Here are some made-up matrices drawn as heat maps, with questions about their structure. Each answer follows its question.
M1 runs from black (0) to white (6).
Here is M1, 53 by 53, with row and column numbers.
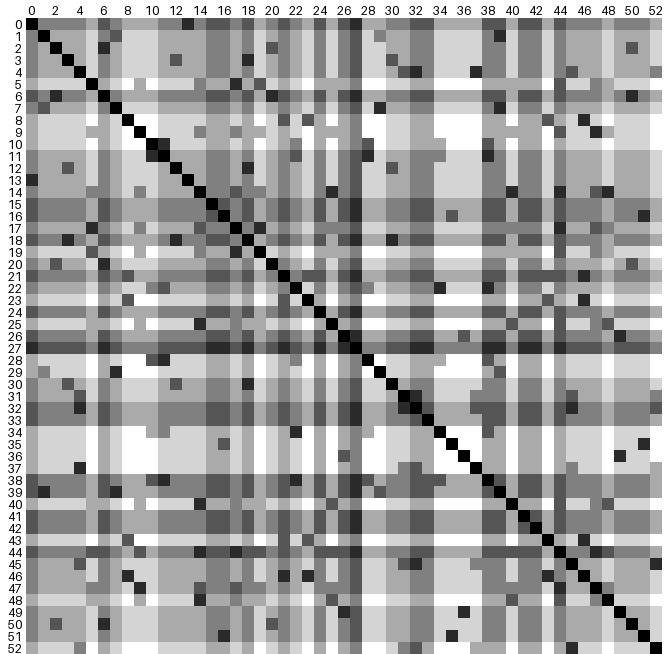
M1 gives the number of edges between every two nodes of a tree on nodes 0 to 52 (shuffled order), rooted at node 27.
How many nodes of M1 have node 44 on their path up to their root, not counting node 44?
9
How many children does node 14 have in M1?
3
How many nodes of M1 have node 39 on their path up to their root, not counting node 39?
3
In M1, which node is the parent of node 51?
16
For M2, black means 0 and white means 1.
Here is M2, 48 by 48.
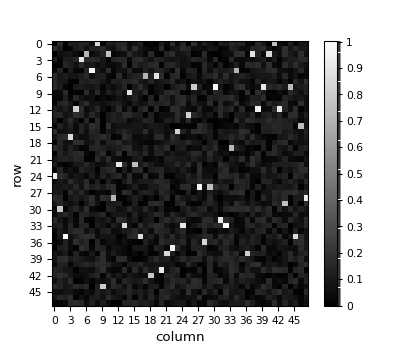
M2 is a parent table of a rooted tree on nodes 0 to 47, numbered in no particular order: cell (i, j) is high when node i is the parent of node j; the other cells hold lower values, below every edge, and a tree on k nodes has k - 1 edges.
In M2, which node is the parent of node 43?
29
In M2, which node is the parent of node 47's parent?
36
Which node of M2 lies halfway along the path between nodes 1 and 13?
0
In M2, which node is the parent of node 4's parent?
22
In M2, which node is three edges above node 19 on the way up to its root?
35
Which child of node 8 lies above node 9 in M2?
44
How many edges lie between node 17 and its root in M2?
3
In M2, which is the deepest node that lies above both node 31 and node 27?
33
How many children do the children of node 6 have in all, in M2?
2
